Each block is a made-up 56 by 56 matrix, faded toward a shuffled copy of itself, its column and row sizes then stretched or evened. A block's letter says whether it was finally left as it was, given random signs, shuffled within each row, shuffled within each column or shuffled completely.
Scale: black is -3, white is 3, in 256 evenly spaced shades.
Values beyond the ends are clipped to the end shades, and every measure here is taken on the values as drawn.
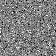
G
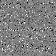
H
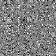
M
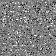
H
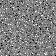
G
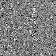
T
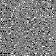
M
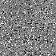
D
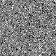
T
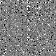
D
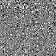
M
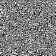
D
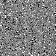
T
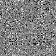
M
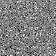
D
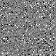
M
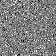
H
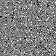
T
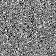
H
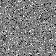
G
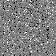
T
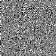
M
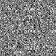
M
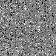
T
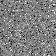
G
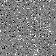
D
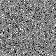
G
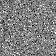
G
